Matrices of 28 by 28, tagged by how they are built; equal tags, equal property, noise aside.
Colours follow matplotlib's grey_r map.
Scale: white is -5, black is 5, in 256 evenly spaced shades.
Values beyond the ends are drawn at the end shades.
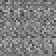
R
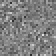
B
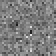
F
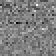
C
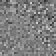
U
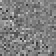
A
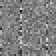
F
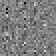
F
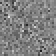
B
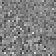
A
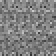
R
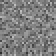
R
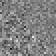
A
